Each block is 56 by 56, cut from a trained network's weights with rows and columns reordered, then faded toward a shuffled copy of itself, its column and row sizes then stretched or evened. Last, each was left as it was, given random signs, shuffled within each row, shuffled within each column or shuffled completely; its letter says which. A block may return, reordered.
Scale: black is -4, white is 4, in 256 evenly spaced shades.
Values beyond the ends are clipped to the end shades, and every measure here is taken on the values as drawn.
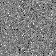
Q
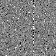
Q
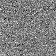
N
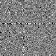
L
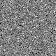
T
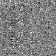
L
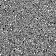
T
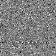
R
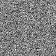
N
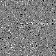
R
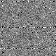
R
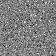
T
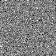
N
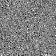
N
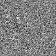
R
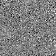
R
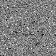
N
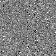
Q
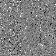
Q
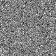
Q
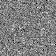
N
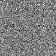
R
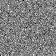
T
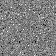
T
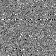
N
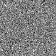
Q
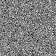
T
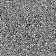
R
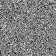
T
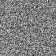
T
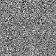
L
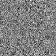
L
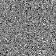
R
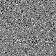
N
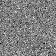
T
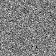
Q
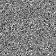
R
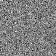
N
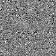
R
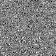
N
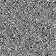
N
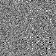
R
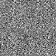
L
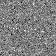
T
